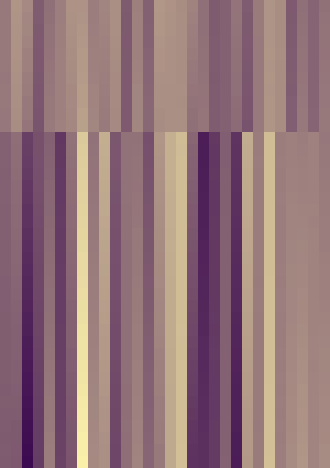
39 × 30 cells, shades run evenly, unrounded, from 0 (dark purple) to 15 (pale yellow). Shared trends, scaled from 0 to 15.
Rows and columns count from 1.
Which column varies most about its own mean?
3
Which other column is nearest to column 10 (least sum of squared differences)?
16
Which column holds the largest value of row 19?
8
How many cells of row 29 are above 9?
6
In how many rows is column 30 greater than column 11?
28
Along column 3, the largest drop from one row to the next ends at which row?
12
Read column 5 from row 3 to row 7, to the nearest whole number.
7 7 7 7 7
